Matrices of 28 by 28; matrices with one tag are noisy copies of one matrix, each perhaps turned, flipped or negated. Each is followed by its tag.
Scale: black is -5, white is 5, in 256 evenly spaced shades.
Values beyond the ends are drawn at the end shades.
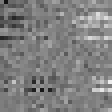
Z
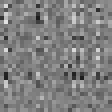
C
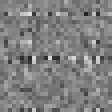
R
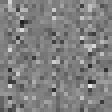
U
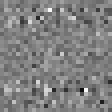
U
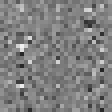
U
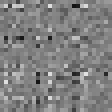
C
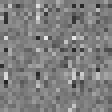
C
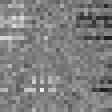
Z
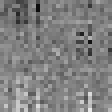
Z
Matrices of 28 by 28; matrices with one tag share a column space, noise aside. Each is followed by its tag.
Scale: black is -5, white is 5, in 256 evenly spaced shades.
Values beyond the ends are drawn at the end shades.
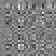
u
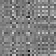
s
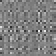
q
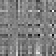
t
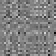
s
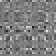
q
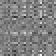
s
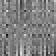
t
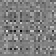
q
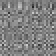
u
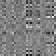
s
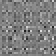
q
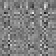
u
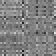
s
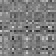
q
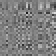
u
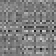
q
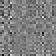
s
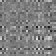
q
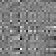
q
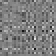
q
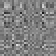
u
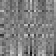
t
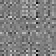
s
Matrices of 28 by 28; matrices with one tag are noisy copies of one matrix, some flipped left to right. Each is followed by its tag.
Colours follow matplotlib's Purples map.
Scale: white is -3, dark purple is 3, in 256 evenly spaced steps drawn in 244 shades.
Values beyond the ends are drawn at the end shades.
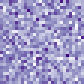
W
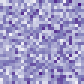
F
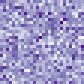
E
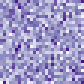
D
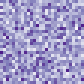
W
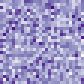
W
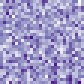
F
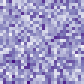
F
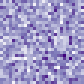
W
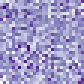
D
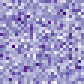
E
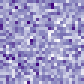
W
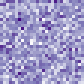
E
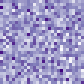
W
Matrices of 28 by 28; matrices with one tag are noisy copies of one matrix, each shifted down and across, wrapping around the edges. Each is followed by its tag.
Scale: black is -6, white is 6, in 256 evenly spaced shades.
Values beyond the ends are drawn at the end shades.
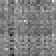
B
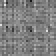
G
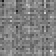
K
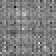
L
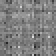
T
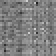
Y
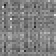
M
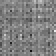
L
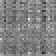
B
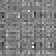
G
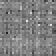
M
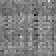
B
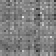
B
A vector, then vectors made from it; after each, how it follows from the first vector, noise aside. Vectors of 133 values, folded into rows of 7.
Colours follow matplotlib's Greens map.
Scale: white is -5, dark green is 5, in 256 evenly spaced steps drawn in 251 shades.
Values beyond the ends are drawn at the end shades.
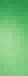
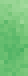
negated, shrunk.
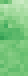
negated, partly zeroed.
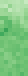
negated, partly zeroed.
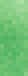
negated, shrunk.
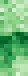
wrapped around, scaled up.
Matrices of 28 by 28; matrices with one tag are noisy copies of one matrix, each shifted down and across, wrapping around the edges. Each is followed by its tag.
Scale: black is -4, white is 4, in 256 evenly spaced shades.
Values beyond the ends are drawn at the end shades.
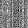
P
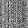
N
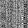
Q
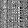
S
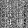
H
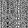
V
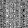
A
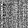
S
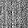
N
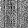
P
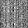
N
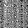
A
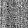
H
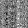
A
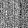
H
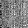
H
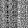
A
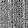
P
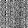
N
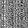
V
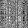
H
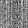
P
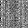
N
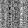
A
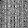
N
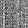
S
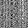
V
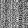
Q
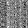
A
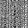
V
